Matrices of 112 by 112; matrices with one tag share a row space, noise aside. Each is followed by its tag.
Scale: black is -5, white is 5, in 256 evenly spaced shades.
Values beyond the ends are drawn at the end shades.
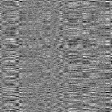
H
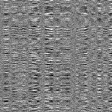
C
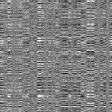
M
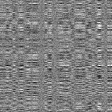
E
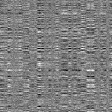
M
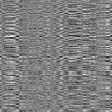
H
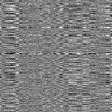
H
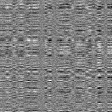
E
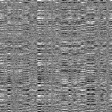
M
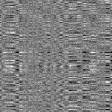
H
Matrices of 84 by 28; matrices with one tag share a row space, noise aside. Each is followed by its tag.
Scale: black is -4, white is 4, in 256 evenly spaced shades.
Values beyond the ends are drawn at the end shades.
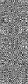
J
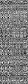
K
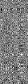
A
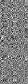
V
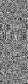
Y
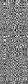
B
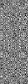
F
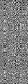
B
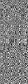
F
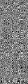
A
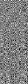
F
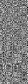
Y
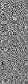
V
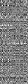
K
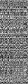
K
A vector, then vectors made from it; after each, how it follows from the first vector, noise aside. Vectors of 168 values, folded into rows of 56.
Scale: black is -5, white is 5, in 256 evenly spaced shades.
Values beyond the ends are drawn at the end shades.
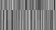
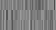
shrunk.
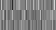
negated, partly zeroed.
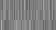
reversed, negated, shrunk.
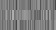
wrapped around, negated, shrunk.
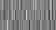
reversed, partly zeroed.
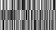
wrapped around, scaled up.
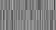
shrunk.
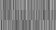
reversed, shrunk.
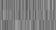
reversed, negated, shrunk.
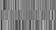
reversed, partly zeroed.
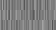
wrapped around, negated, shrunk.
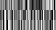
scaled up.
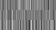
negated, partly zeroed.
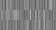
wrapped around, negated, shrunk.
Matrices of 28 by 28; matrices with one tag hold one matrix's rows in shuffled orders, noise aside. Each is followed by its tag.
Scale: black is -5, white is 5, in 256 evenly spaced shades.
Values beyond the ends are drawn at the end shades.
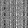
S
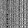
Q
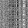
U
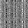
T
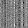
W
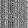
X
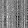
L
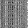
X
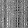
L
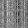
L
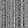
W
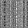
S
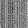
X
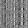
W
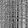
U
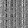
T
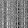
L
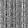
T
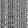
X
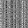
T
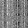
L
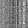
U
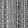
L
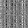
T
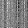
L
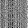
X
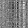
U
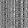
W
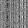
Q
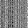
X
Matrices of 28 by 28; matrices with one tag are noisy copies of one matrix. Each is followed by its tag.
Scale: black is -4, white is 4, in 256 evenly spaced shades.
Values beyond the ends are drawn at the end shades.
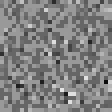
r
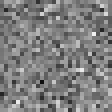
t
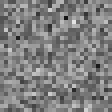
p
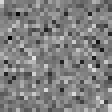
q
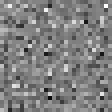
p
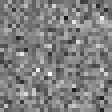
p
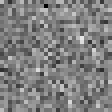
r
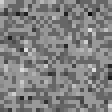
q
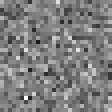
q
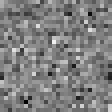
q
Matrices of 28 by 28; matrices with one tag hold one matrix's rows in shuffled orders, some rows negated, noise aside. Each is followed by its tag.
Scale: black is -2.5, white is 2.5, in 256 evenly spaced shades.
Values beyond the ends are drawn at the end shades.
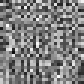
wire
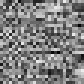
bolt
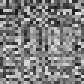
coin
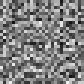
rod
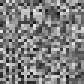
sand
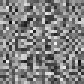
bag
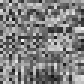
bolt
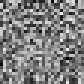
rod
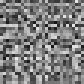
coin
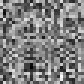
rod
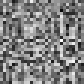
rod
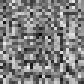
rod
